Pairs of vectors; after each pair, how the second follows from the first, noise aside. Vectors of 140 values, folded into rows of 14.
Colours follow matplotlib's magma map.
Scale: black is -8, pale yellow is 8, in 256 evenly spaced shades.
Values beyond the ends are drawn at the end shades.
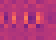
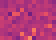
shuffled.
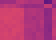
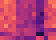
wrapped around, scaled up.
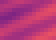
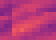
wrapped around, negated.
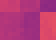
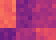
reversed, scaled up.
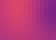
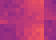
wrapped around, negated.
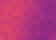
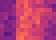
wrapped around, scaled up.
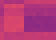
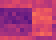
reversed, scaled up.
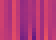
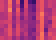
reversed, scaled up.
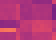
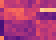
reversed, scaled up.
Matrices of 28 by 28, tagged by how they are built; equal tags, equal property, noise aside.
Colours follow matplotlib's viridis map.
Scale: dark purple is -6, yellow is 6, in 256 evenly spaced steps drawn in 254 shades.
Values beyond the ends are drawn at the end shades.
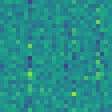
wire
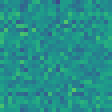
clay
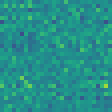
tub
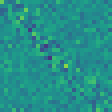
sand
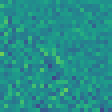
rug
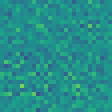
tub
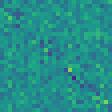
sand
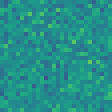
clay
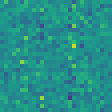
wire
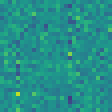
wire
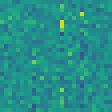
wire
